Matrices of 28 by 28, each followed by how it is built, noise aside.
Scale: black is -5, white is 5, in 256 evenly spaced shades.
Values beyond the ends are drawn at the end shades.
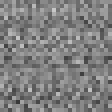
repeating columns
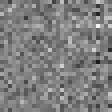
uneven columns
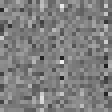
uneven columns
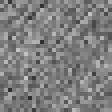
Hankel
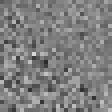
lower triangular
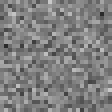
noise
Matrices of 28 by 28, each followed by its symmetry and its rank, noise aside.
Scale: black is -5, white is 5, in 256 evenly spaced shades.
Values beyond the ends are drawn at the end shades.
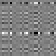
no symmetry, rank one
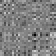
symmetric, rank three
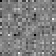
symmetric, rank three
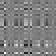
no symmetry, rank one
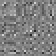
symmetric, rank three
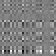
no symmetry, rank one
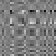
no symmetry, rank two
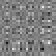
antisymmetric, rank two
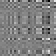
no symmetry, rank one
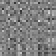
no symmetry, rank three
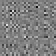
no symmetry, rank three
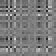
symmetric, rank one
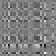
no symmetry, rank two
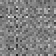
no symmetry, rank three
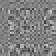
no symmetry, rank three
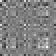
symmetric, rank two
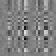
no symmetry, rank one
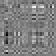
antisymmetric, rank two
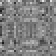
no symmetry, rank three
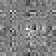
no symmetry, rank three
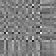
antisymmetric, rank two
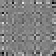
symmetric, rank two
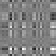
no symmetry, rank one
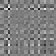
symmetric, rank one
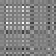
symmetric, rank one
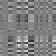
no symmetry, rank one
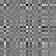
symmetric, rank one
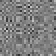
symmetric, rank three
